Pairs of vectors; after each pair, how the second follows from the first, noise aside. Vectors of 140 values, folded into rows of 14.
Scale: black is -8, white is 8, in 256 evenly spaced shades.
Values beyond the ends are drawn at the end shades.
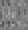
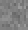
reversed, negated, shrunk.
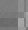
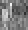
wrapped around, scaled up.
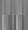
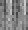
reversed, scaled up.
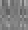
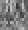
wrapped around, scaled up.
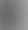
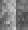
wrapped around, scaled up.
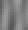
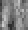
scaled up.
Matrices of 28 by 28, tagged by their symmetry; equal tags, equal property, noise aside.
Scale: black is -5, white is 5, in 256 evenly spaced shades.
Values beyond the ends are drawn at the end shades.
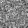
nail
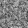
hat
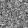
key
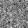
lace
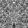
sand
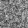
hat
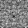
sand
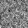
lace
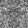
sand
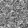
lace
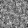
key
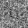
key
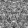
sand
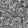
lace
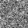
nail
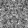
sand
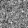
nail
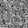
hat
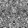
sand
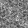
key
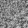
nail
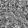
hat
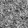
hat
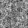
key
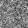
lace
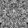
sand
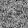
key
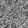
nail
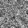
hat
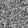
hat
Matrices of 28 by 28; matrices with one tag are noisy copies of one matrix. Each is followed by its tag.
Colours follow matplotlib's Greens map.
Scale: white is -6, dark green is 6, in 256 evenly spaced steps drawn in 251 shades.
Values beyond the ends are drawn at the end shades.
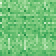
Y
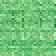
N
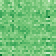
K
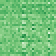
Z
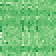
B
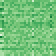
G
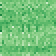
B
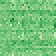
N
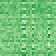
Z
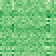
K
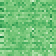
G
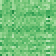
K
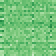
G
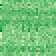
B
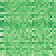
G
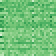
G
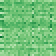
G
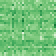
N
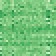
K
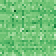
N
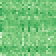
B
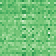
Z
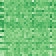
G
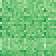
Y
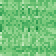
B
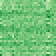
K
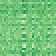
Z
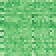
G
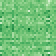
K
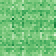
N
